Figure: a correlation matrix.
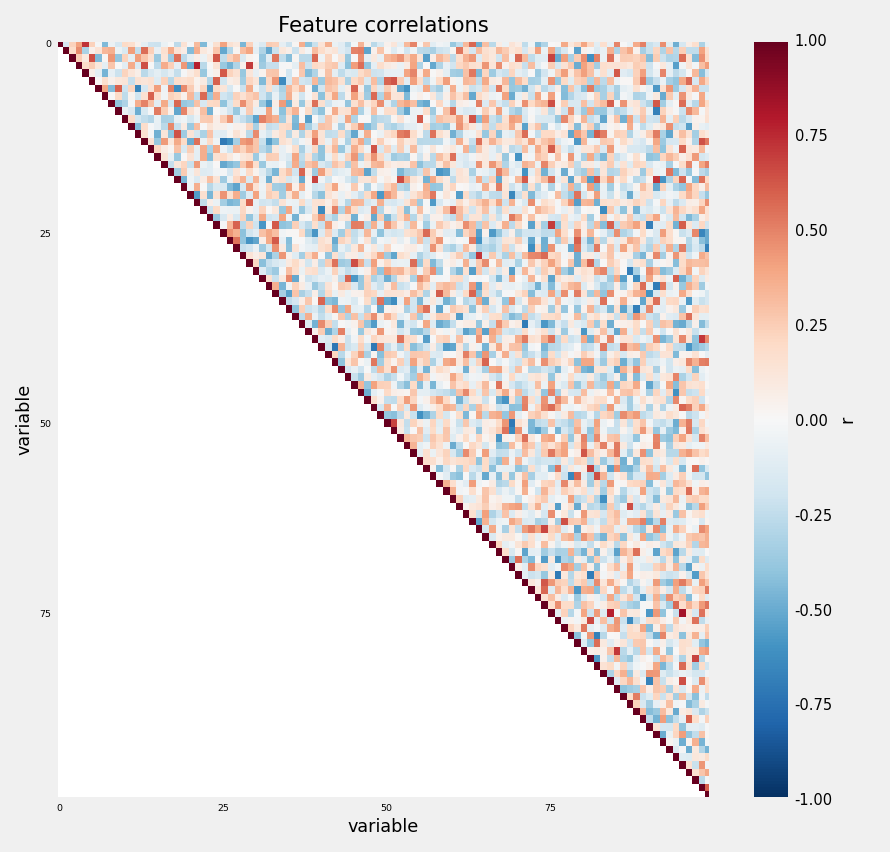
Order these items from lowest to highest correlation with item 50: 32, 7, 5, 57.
32, 57, 7, 5
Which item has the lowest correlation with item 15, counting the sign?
70
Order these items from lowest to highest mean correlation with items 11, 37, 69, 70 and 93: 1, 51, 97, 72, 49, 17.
51, 97, 72, 49, 1, 17
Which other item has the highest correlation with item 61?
87
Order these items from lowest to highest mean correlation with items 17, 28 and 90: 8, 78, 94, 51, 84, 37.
84, 51, 78, 8, 94, 37
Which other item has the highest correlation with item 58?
33
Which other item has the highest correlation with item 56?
81
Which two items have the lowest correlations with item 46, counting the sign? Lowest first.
94, 47
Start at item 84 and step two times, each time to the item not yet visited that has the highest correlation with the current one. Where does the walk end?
95
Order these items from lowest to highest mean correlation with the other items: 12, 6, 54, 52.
6, 12, 52, 54
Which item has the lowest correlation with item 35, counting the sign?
88
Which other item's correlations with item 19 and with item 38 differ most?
65
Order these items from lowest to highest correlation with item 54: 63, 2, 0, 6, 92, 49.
49, 6, 92, 63, 2, 0
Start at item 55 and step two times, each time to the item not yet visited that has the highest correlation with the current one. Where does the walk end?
63
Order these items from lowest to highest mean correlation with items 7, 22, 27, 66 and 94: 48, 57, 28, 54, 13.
54, 13, 57, 28, 48
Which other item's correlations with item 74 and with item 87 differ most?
76
